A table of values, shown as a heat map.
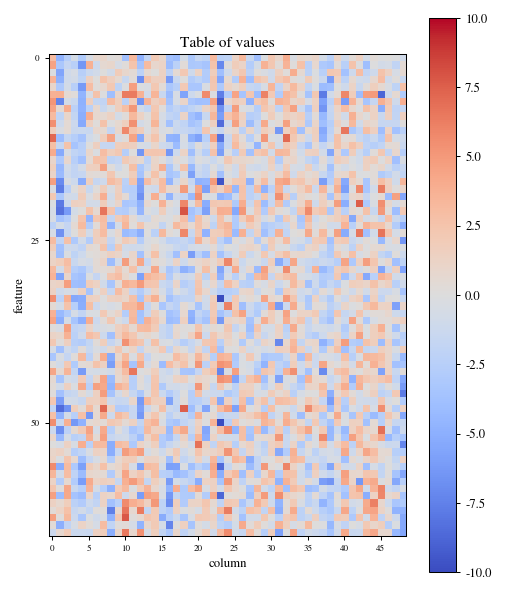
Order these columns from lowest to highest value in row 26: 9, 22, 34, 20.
34, 20, 22, 9
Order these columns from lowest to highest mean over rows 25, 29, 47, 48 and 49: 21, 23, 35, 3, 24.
23, 3, 21, 24, 35
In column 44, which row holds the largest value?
61
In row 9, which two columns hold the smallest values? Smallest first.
23, 4
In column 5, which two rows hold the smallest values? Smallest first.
49, 22
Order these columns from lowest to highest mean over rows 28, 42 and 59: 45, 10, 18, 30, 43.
18, 30, 43, 45, 10
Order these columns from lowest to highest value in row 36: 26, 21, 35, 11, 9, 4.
4, 21, 35, 9, 26, 11
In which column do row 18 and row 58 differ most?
42
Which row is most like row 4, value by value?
8
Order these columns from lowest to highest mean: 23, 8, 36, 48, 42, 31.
23, 48, 8, 31, 36, 42
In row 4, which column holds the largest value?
11
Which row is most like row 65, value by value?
62
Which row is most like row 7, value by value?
43
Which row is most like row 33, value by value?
50
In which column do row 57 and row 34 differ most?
48
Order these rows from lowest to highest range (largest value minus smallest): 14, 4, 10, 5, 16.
14, 16, 4, 10, 5
